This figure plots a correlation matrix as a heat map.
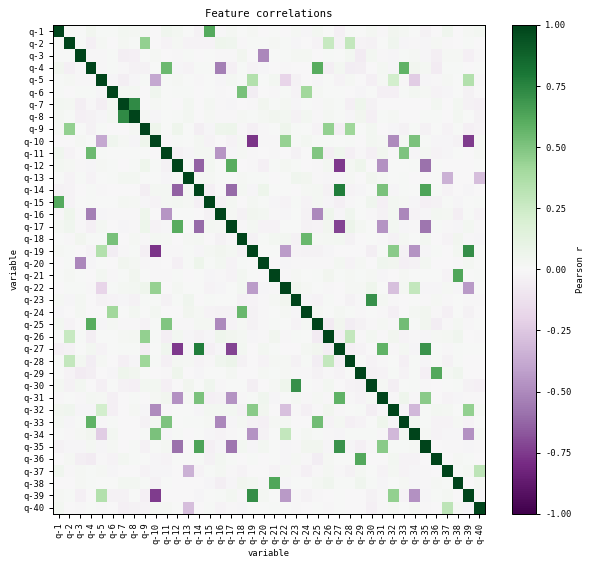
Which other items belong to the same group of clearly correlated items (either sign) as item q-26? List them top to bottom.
q-2, q-9, q-28
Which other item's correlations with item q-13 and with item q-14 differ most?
q-27
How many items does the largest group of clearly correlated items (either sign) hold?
7
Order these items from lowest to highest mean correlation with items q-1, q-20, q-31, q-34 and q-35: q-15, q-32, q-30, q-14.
q-32, q-30, q-15, q-14
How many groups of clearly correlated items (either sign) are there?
12
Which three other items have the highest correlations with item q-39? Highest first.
q-19, q-32, q-5
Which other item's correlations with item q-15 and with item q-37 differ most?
q-1
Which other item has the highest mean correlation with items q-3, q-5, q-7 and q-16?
q-8
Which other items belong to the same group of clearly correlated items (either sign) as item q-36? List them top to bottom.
q-29
